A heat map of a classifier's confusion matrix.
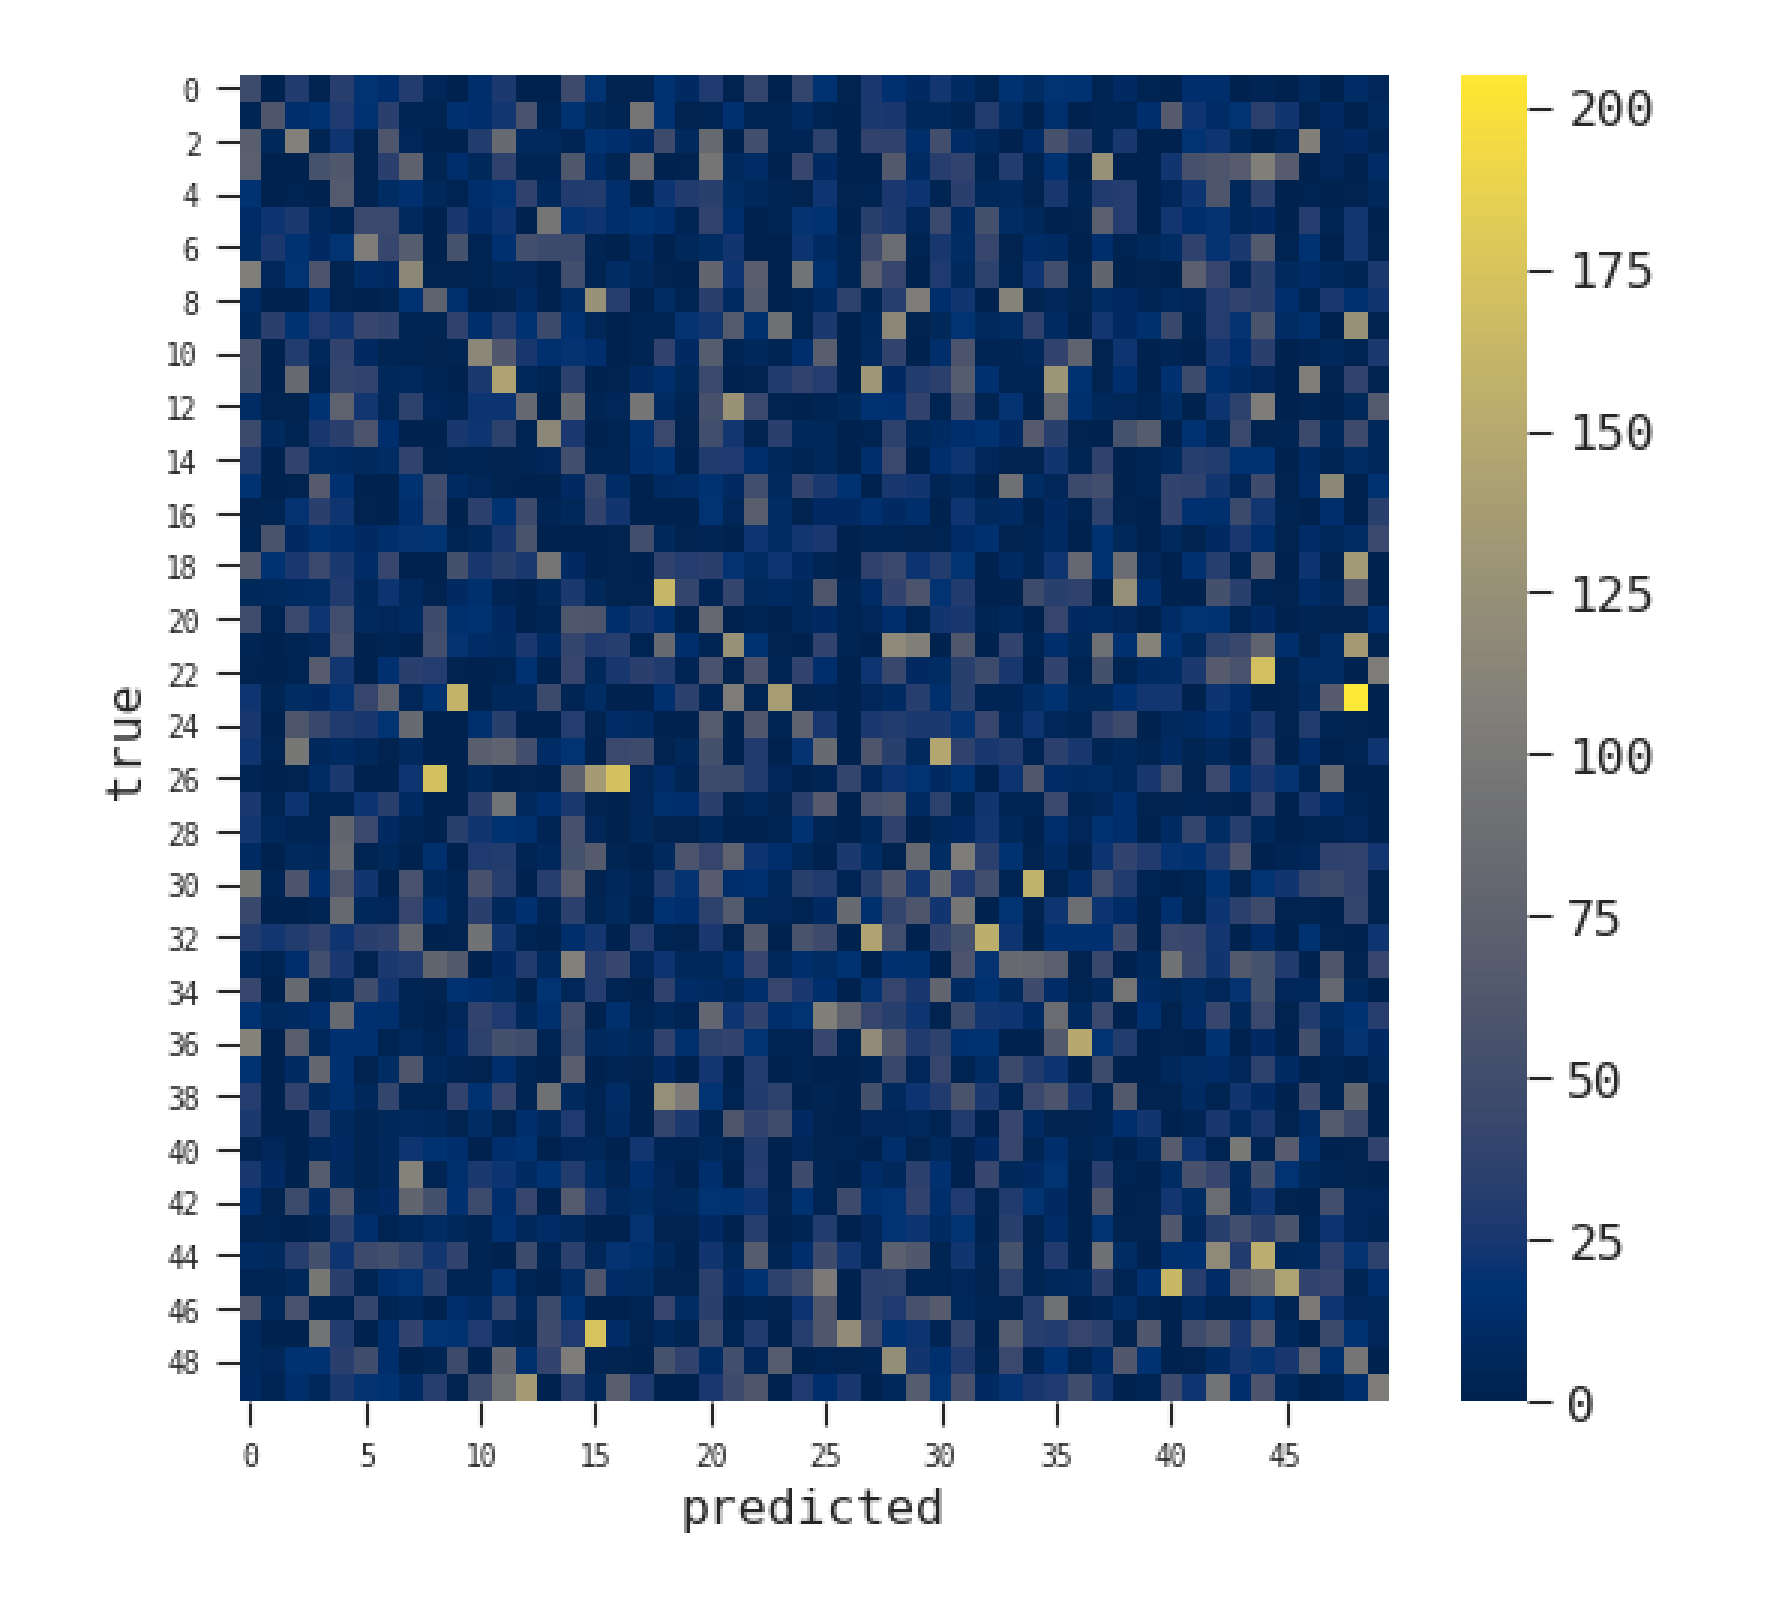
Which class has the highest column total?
44
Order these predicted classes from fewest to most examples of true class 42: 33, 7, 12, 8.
33, 12, 8, 7
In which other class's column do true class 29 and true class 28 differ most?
31
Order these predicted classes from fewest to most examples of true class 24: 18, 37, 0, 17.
18, 17, 0, 37
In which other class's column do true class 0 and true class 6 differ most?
5
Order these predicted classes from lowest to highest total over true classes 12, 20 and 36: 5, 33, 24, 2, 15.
24, 33, 5, 15, 2
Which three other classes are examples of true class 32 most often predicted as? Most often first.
27, 10, 7
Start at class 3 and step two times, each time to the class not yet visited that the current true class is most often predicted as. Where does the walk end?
14
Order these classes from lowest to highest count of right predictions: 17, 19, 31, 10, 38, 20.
19, 17, 38, 20, 31, 10
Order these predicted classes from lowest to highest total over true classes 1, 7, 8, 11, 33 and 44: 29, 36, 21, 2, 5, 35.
36, 21, 5, 2, 29, 35
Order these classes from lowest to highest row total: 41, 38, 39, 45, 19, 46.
39, 41, 46, 19, 38, 45
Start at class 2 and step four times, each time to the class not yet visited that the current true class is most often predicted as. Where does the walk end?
30
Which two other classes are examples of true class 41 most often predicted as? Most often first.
7, 3
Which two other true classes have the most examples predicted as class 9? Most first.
23, 33
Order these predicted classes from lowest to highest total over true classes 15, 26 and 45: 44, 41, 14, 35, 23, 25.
35, 23, 41, 14, 25, 44
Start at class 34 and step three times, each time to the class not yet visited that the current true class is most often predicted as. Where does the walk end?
48
